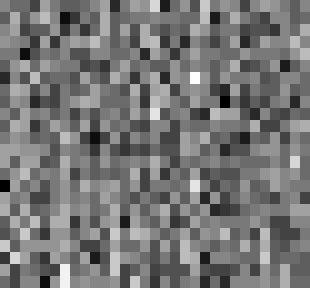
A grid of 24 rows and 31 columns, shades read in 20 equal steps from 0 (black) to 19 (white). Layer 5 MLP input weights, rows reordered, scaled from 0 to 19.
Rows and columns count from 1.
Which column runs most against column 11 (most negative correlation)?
12
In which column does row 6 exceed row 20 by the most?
5
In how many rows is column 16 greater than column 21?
14
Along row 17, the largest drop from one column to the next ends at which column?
21
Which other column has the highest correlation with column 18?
13
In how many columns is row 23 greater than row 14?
9
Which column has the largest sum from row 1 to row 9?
16
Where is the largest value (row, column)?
7, 20
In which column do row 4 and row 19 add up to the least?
19
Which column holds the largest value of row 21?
1
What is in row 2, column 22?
2
